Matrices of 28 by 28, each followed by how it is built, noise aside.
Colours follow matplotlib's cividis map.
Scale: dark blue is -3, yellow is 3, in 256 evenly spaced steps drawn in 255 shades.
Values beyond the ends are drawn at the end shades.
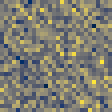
Toeplitz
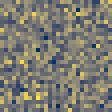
noise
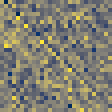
Toeplitz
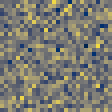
Hankel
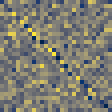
diagonal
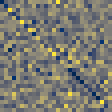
diagonal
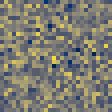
noise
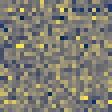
uneven rows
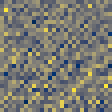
Hankel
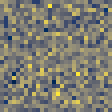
noise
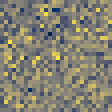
Hankel
